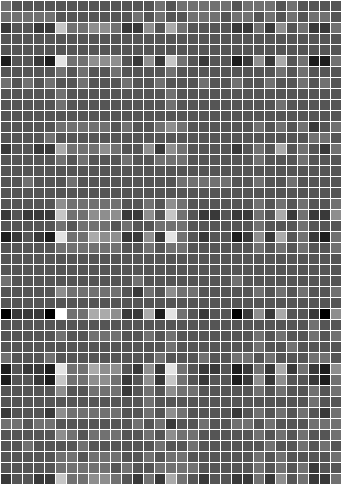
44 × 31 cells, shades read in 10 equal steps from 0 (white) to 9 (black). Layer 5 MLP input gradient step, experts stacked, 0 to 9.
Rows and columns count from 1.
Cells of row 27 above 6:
1
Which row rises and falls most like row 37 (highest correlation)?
30
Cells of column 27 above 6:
2
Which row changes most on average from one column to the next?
29
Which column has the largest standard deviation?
6
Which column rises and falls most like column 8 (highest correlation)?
28
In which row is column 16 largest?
39
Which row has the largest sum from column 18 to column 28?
34
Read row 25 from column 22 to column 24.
6 6 6
